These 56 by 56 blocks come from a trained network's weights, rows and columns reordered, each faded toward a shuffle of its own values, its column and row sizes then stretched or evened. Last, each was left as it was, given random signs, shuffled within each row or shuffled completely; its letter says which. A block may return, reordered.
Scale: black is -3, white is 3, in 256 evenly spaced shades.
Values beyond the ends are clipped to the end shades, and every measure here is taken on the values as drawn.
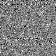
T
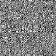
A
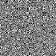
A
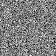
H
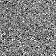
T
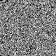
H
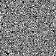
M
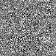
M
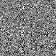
M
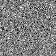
T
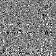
M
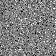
H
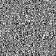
A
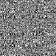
A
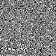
M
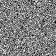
H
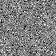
H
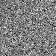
H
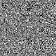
M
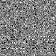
A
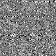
T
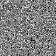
M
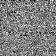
T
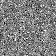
H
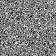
T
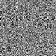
A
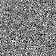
T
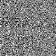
M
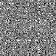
A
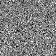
T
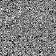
M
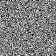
T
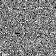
T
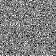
T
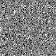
A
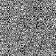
A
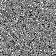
H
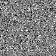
T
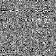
A
